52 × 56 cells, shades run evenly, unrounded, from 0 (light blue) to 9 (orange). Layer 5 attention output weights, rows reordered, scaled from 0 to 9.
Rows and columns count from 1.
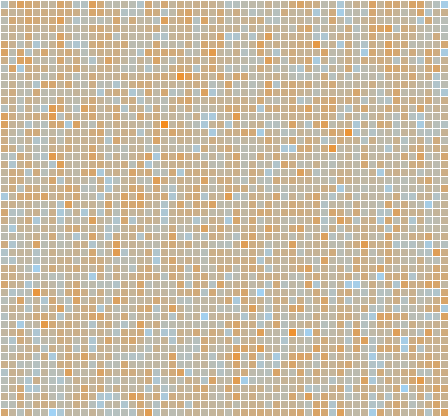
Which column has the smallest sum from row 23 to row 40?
8
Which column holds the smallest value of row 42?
39
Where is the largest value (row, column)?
16, 21
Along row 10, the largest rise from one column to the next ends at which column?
23
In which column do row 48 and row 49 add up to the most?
53
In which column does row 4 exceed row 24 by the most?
49
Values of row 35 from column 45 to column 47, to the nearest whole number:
3 5 3
